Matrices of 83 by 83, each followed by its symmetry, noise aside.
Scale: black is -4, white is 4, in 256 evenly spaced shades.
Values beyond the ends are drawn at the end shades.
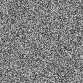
same after a half turn.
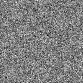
symmetric across the other diagonal.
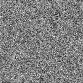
antisymmetric.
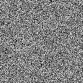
no symmetry.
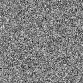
no symmetry.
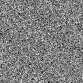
symmetric across the other diagonal.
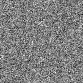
same after a half turn.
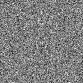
mirrored left to right.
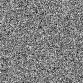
no symmetry.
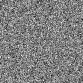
same after a half turn.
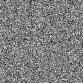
antisymmetric.
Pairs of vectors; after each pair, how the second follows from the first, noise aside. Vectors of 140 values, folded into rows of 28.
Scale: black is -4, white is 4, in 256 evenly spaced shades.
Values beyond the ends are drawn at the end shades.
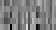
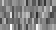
sign-scrambled.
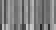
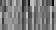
reversed, negated.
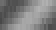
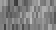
wrapped around, partly zeroed.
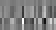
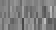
negated, shrunk.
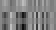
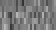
negated, partly zeroed.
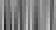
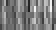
reversed, negated.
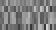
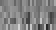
negated, partly zeroed.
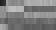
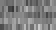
negated, partly zeroed.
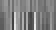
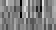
reversed, negated.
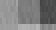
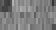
wrapped around, partly zeroed.
